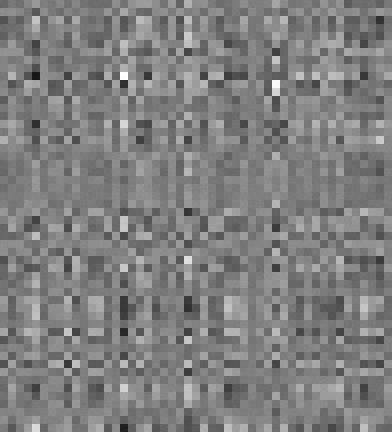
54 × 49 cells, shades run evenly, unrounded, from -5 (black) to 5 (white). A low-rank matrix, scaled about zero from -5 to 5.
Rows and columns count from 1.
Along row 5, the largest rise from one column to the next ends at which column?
24
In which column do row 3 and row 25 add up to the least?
48
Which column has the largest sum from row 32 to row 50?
5
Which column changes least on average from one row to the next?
32
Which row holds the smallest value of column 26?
10
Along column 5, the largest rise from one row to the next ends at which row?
11
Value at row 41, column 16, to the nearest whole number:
-1
